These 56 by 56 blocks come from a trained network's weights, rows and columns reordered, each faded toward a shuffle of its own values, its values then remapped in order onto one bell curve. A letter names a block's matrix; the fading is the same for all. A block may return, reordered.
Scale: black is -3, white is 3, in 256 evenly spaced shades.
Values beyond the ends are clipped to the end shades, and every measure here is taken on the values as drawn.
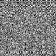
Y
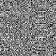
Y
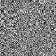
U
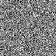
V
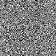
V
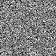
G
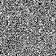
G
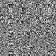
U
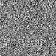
V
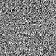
V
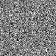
V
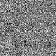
V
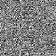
U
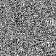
G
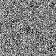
G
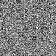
G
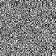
U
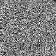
V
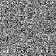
V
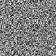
U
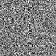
V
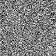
G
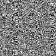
U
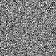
V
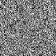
V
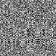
Y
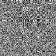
Y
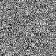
U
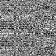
Y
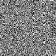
V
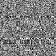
Y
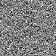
V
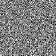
V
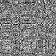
Y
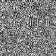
U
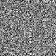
U
